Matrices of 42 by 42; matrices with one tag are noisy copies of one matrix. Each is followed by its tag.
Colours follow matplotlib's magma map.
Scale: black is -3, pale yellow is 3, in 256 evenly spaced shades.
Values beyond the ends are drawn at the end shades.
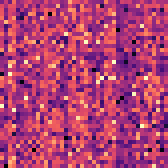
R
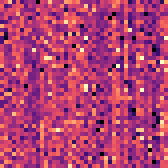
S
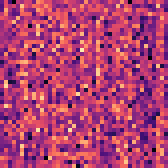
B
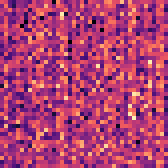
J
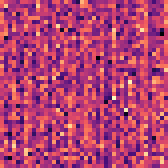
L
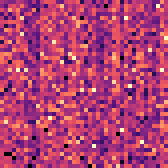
S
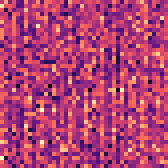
L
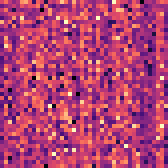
B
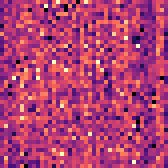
B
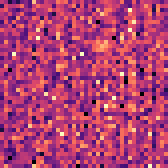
J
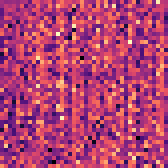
J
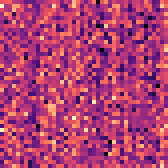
S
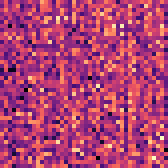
J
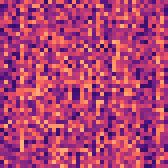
B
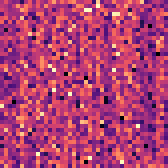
B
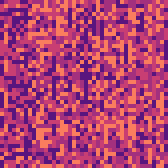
J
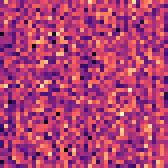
J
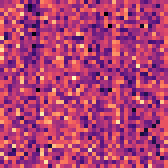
S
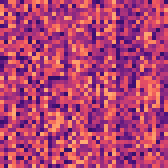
R
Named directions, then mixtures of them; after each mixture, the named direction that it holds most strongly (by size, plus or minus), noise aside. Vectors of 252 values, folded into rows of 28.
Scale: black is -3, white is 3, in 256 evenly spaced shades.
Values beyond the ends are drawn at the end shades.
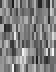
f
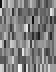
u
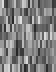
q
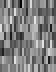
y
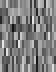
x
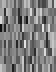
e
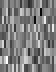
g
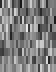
y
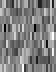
f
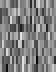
x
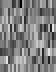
y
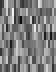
q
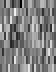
y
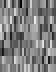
y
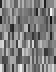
u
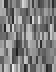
q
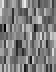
q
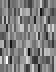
g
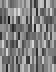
x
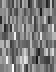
f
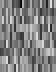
y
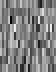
x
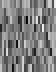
e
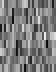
q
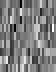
g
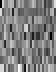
u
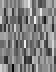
e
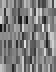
e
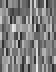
x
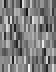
y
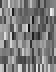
u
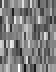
q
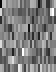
u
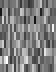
g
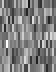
q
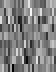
e
